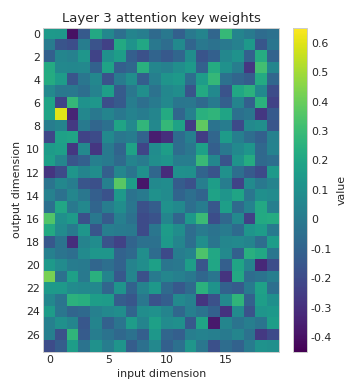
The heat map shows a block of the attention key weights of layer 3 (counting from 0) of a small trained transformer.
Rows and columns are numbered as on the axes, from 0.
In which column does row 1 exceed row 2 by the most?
8
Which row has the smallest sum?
9
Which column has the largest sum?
0
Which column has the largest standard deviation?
2
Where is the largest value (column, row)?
1, 7
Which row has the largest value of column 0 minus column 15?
21
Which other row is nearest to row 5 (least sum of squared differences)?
11
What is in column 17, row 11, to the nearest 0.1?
0.2
